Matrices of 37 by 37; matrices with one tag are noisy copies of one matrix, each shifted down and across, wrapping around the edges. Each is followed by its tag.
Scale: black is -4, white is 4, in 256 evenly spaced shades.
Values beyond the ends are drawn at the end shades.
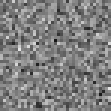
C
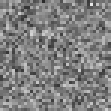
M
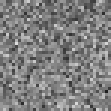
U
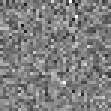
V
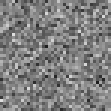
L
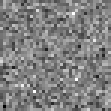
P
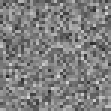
V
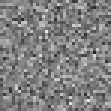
V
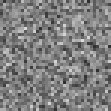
C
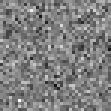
V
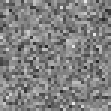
M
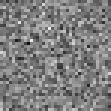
C
